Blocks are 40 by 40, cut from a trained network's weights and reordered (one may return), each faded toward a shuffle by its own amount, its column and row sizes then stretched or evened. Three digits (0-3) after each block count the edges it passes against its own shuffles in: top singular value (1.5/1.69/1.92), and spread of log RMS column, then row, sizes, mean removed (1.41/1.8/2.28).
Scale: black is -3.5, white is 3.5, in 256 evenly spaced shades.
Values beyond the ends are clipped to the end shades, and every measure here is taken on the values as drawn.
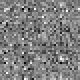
2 2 2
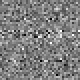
1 0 2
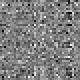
2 2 2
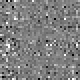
0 2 2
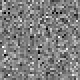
0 2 0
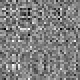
3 1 2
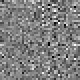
2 2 0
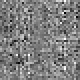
0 2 1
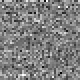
0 0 2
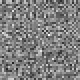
3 0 0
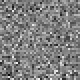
1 0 2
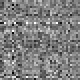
3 2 2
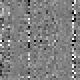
2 3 0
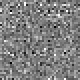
0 1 2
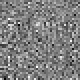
1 1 1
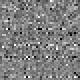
1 0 3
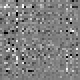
0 3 3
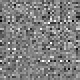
3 2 3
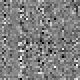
0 3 0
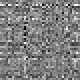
3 2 2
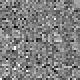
1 1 1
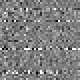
1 1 3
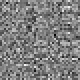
2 0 0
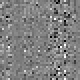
0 3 1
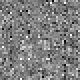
0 2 0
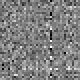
1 2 0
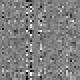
2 3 0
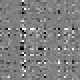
1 3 3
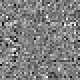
0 1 1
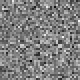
2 0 0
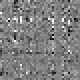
1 3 2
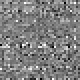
0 0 3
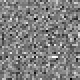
0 1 2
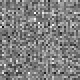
1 0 1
